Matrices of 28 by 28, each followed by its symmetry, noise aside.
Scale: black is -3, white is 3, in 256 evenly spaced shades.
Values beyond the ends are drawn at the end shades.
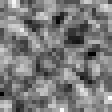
symmetric across the other diagonal.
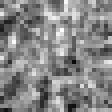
no symmetry.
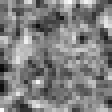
antisymmetric.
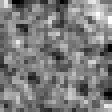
symmetric across the other diagonal.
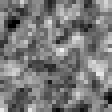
no symmetry.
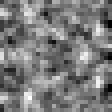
mirrored top to bottom.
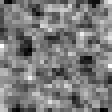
same after a half turn.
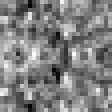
mirrored top to bottom.
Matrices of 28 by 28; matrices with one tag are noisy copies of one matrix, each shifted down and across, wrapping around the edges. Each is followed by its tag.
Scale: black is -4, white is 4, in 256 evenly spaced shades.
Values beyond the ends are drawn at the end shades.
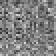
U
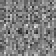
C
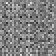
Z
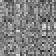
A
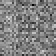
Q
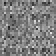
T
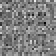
T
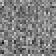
T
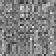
A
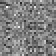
Q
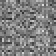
Q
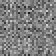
Z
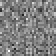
C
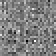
T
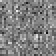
A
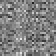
Q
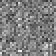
A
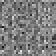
T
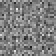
T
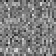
C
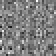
C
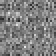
C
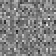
T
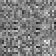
Q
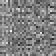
Q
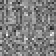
A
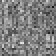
A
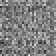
T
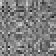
U
